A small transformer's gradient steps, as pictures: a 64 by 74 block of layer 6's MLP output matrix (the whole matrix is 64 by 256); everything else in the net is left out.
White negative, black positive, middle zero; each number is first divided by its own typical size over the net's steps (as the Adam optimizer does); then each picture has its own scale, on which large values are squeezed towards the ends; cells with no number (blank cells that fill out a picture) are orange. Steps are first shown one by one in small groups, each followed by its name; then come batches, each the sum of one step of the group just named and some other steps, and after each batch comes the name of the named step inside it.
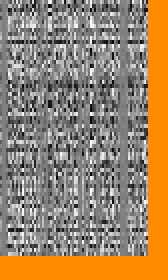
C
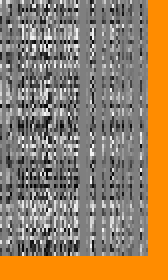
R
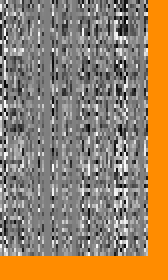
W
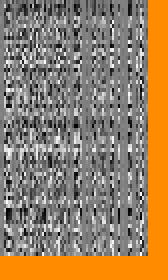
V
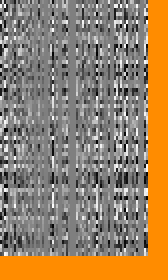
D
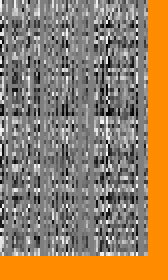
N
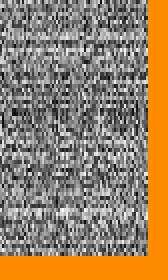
W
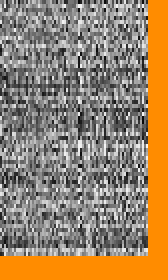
D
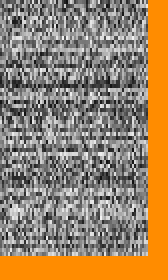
C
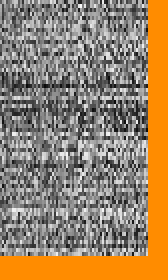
C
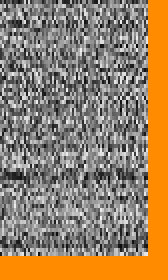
D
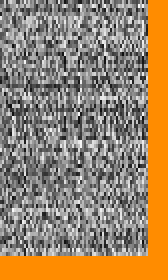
V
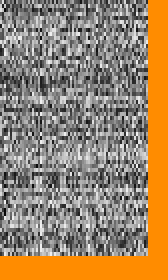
D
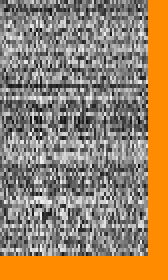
V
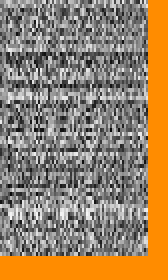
R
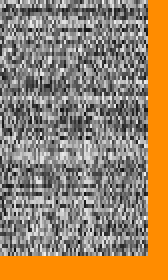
D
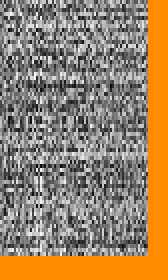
D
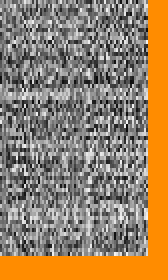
R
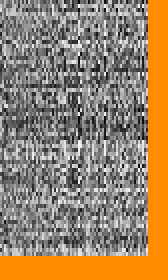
W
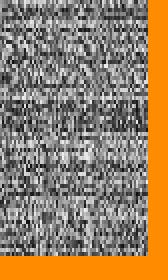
R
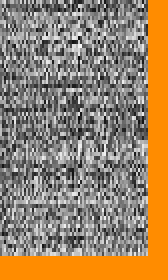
C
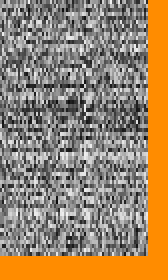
C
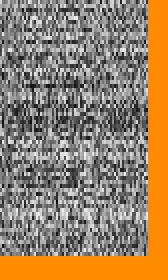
R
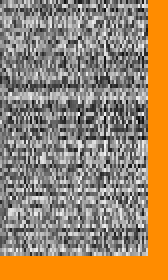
C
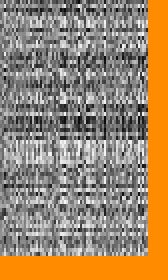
D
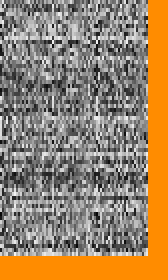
D
